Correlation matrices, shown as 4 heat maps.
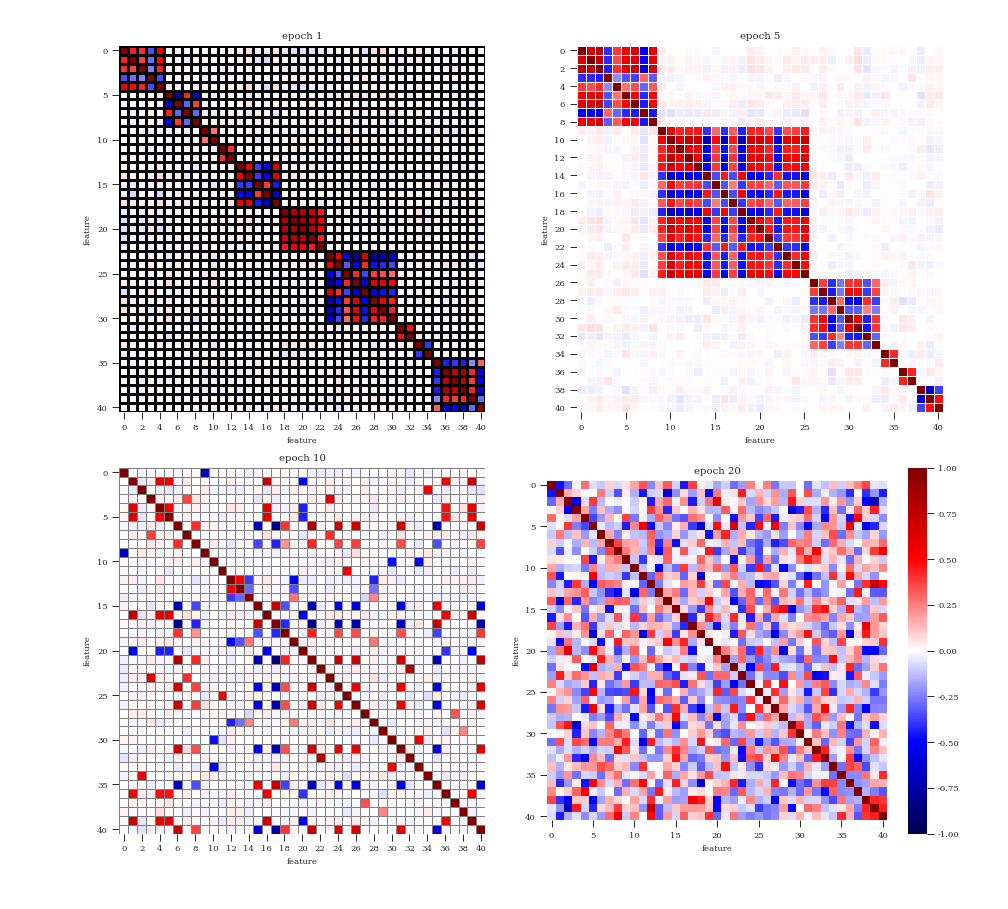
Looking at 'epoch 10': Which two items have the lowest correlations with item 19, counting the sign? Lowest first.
12, 13
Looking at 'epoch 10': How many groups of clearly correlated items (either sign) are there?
11
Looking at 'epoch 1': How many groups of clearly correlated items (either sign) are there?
10
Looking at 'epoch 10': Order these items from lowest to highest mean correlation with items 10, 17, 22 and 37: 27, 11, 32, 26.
26, 11, 27, 32
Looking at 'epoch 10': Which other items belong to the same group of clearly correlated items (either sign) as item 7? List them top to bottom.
3, 23
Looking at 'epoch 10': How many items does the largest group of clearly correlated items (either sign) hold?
11
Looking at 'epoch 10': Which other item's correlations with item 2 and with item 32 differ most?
22
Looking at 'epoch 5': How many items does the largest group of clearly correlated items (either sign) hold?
17
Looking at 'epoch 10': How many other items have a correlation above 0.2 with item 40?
7
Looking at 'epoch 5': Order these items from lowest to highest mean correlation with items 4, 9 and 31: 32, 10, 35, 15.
32, 35, 15, 10
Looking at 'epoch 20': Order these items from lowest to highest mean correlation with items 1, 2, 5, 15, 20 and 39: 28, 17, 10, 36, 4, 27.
17, 4, 28, 10, 36, 27
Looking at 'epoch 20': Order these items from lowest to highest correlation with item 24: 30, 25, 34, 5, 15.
5, 34, 25, 30, 15
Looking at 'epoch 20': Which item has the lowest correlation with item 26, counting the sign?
12
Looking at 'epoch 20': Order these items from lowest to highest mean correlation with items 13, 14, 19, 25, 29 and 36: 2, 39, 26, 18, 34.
39, 18, 34, 26, 2
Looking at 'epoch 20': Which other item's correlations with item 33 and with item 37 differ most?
4
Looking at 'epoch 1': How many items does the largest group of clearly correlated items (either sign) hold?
8
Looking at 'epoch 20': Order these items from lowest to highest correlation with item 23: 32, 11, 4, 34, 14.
32, 14, 11, 34, 4
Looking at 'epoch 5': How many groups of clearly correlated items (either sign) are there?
6
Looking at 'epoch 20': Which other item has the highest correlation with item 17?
38
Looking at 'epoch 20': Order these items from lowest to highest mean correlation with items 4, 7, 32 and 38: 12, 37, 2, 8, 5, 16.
5, 2, 16, 37, 12, 8
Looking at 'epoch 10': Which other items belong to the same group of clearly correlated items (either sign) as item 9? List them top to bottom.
0
